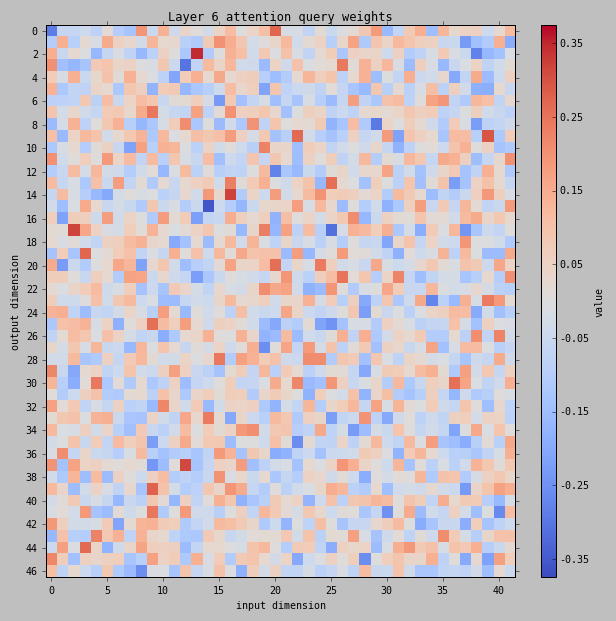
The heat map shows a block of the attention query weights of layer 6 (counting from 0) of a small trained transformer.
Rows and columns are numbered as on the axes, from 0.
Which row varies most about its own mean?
17
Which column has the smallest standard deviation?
18
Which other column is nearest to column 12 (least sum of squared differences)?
2
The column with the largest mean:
16
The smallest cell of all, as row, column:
15, 14
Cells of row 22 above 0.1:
7
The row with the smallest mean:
46
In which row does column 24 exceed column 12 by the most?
20
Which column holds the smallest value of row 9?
31
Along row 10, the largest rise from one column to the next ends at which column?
8
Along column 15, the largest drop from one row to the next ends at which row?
29
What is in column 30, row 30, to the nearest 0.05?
-0.1
